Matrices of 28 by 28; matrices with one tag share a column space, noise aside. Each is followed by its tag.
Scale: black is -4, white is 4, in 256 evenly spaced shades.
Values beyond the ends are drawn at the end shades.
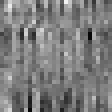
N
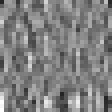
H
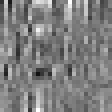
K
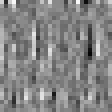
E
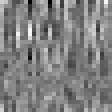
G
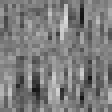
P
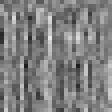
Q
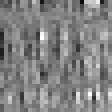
E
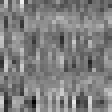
H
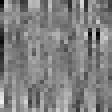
N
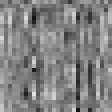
Q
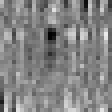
N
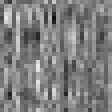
Q
